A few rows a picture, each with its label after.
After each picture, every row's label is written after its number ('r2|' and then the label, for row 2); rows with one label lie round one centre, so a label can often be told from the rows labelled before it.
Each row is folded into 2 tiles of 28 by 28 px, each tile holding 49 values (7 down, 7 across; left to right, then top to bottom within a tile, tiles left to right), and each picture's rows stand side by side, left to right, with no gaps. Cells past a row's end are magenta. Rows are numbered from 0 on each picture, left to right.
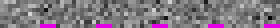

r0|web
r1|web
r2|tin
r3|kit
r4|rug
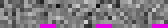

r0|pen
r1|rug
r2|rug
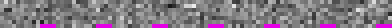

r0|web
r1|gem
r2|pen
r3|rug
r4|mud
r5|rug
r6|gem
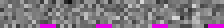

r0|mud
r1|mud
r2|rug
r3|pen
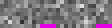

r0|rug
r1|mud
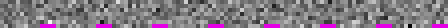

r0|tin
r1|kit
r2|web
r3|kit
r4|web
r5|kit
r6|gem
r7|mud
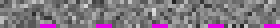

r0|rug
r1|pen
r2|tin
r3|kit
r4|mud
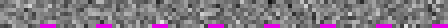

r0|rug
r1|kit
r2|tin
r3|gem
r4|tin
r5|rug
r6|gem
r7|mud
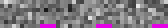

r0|web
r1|gem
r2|pen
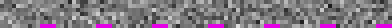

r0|rug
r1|tin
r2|rug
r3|rug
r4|web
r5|web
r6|web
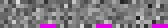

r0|tin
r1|tin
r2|mud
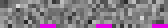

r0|rug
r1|web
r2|mud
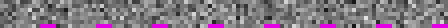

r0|gem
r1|web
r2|gem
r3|kit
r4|pen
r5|web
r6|mud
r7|tin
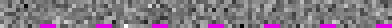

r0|kit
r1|rug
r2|web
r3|kit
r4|mud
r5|mud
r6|tin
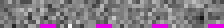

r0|gem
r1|mud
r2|rug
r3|rug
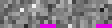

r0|gem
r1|web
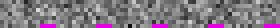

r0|tin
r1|gem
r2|mud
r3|gem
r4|mud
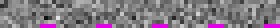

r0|rug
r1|rug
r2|kit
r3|web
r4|mud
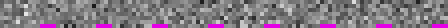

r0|pen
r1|mud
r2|kit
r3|tin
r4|gem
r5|mud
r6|tin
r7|gem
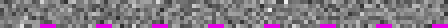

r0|kit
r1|kit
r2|mud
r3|pen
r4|mud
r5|web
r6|kit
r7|mud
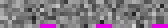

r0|rug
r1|kit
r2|kit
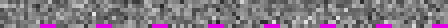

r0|mud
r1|rug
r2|gem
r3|mud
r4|tin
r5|tin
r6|rug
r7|kit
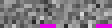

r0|web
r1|kit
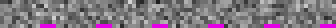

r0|kit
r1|kit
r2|tin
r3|tin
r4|gem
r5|rug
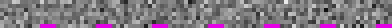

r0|kit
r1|web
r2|mud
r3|gem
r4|rug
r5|web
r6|mud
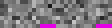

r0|gem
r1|gem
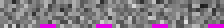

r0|mud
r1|tin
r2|tin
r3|pen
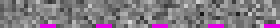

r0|tin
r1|gem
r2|gem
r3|rug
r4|kit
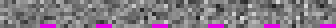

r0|rug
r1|kit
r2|rug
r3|gem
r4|pen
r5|pen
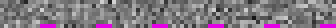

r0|gem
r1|mud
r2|mud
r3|mud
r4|gem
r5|rug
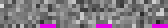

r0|mud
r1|kit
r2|kit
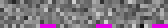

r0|mud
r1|tin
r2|kit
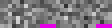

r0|pen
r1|kit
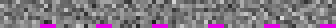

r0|kit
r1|kit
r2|mud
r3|web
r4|tin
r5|gem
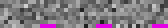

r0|rug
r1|kit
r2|mud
